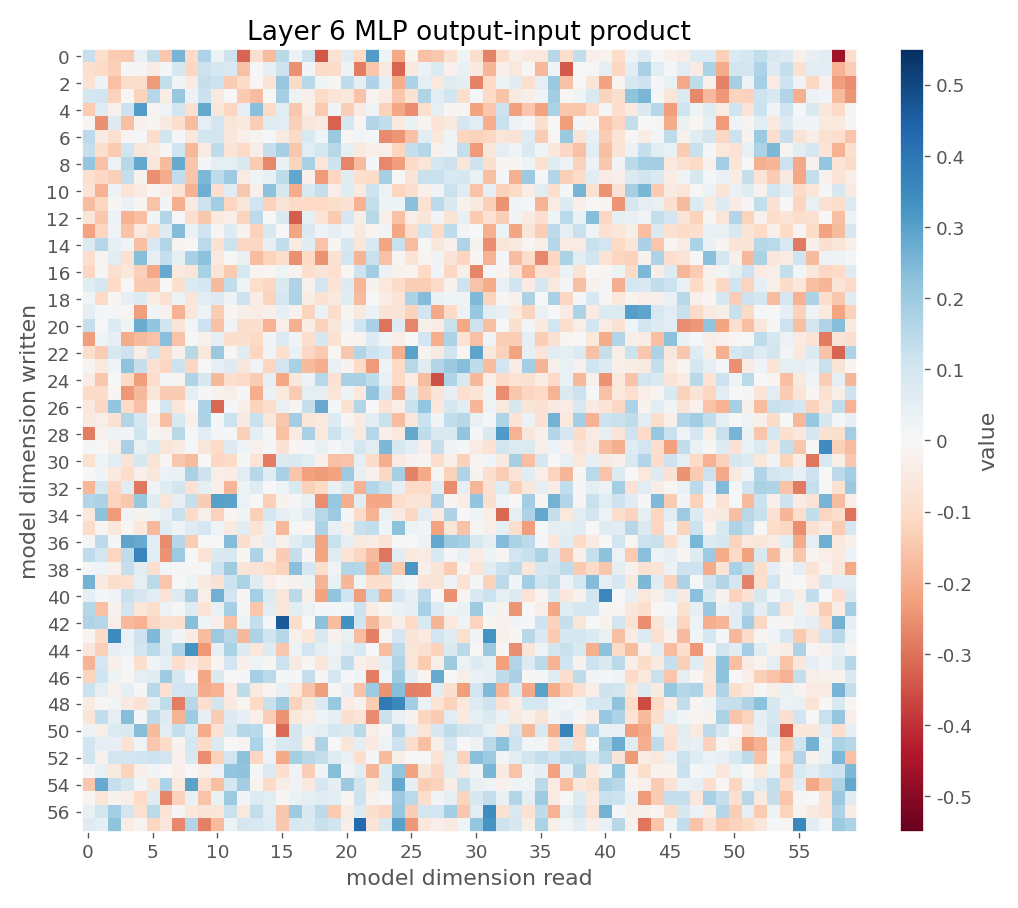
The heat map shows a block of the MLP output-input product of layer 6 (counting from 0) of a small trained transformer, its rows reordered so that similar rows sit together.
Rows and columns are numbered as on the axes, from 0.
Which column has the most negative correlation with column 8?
43
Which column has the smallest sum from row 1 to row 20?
31
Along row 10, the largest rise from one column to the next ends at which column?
9
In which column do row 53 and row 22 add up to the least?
33
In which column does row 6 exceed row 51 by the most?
52
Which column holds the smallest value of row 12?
16
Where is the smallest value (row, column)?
0, 58
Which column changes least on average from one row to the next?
2
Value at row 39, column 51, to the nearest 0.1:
-0.3
